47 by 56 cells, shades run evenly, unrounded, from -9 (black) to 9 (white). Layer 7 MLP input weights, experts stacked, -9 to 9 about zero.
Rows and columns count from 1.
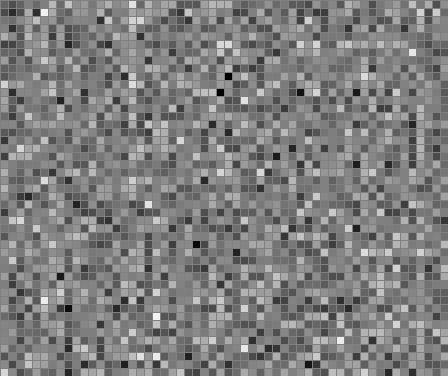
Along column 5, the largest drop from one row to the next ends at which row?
30
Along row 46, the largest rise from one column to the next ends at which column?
21
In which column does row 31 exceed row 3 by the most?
32
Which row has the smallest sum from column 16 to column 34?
27
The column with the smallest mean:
9
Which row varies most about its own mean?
12
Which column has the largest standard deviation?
29
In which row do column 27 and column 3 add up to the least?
16
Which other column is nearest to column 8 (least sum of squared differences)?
15
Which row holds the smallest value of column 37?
19
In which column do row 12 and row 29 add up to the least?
45
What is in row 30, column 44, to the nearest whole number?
1
